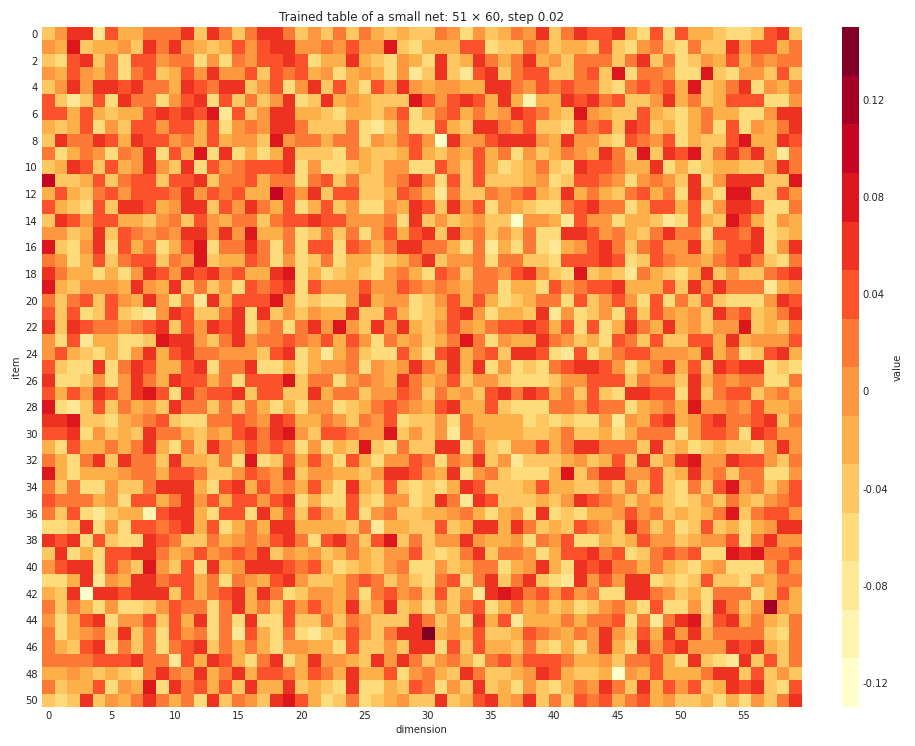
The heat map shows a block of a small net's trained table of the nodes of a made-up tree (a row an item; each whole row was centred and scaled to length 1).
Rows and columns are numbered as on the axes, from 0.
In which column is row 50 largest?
19
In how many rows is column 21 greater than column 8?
14
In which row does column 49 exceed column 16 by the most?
22
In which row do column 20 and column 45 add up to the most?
3
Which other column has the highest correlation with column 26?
23
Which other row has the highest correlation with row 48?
34
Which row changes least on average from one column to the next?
29
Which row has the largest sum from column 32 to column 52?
4
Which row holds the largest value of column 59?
11
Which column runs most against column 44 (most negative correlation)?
9
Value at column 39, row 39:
-0.06
